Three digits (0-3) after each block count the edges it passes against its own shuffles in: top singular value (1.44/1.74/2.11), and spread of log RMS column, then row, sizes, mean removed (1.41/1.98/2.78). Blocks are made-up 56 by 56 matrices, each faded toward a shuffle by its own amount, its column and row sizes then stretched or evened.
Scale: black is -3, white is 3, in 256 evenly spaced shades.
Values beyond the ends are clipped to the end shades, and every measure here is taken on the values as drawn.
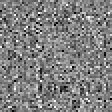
2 1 1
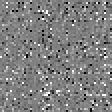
0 2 2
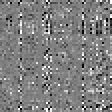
3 3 2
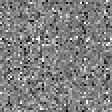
0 2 1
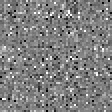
0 1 2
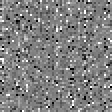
0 2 0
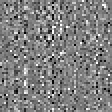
3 2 0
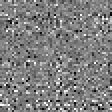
2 1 2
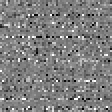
0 0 3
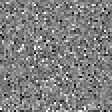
0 0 1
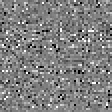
1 0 2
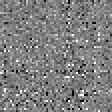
1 2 2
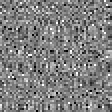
3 0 1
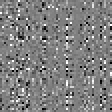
3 3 1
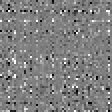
1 3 2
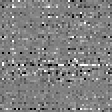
2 1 3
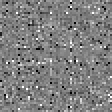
0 1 1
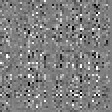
2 3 2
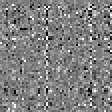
3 2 2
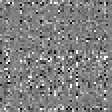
1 3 2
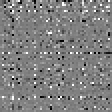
0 2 3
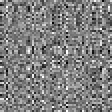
3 3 1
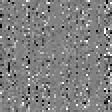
0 3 0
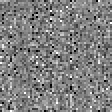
0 2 0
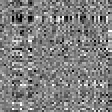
3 2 2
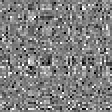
3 0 2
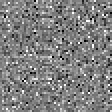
1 1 0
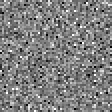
1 0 0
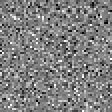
2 0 0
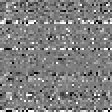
3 0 3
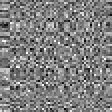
3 0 1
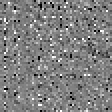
0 2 1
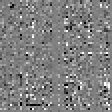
0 3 2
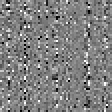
2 3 0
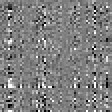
3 3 2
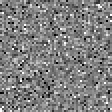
0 0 0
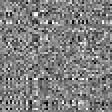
3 1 2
